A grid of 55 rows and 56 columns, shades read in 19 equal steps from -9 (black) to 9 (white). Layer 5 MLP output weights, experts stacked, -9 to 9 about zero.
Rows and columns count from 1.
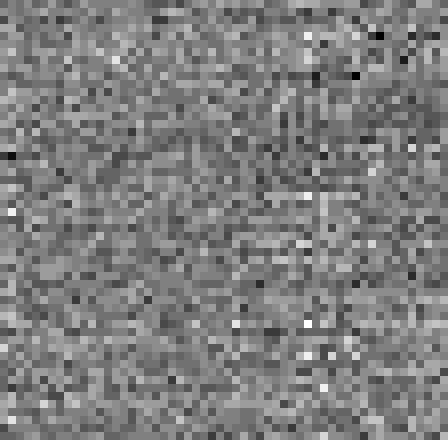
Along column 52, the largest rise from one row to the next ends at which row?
19
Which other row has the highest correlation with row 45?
31
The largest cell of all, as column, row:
39, 41
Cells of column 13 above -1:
32
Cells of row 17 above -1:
23
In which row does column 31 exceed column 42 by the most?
44
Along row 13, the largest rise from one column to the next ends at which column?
9
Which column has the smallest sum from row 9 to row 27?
40
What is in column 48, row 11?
0
